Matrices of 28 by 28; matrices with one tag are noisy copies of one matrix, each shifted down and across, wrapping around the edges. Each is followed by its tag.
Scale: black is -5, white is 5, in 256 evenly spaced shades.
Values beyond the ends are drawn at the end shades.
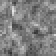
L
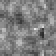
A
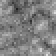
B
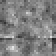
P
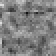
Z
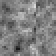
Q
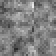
Q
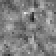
A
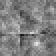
P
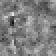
A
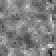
A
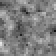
L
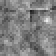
P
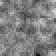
Q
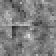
P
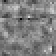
Z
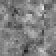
Q
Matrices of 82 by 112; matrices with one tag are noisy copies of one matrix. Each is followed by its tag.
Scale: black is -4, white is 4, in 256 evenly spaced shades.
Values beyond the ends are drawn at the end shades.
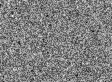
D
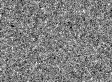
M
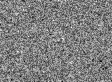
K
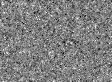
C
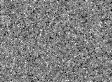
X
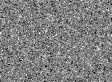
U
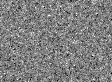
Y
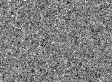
D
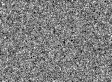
C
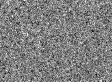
D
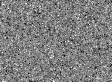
C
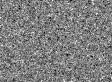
Y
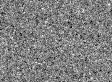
M
